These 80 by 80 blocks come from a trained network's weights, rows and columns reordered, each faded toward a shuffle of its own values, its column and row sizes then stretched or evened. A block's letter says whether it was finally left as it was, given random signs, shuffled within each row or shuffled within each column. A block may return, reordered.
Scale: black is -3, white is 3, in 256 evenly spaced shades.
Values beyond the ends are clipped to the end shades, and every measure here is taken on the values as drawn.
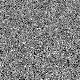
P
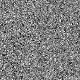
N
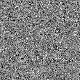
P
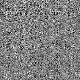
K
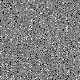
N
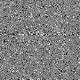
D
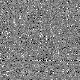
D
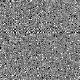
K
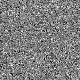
P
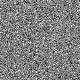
N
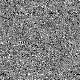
P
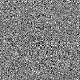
K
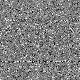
P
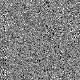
N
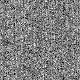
N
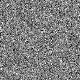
N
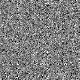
D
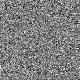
P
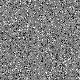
N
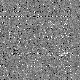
D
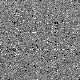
D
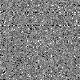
K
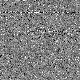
P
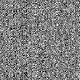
K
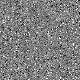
N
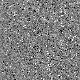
N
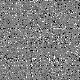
D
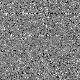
P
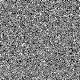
P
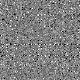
D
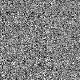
D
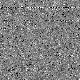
P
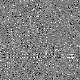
K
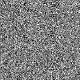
D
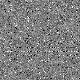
D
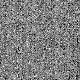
N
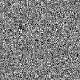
K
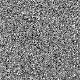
N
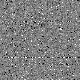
D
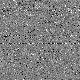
P
